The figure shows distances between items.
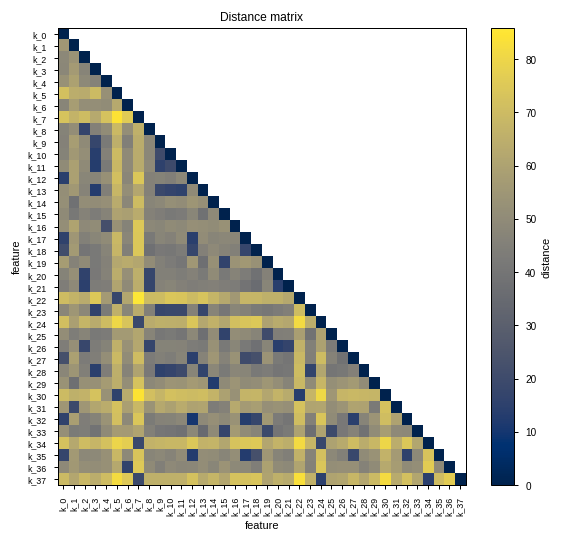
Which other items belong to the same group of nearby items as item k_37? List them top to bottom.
k_7, k_24, k_34
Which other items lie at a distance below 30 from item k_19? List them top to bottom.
k_15, k_25, k_33
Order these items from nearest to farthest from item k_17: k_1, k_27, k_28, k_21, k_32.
k_32, k_27, k_21, k_28, k_1
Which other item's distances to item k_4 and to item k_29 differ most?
k_14
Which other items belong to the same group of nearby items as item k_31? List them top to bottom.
k_1
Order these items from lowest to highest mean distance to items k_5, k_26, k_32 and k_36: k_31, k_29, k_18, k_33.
k_18, k_33, k_29, k_31
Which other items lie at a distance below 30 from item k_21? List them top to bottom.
k_2, k_8, k_20, k_26
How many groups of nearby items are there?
10
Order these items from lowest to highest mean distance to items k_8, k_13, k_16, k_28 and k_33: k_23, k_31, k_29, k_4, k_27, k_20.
k_23, k_20, k_4, k_27, k_29, k_31
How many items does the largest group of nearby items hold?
7
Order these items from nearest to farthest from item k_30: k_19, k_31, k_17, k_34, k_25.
k_25, k_19, k_17, k_31, k_34
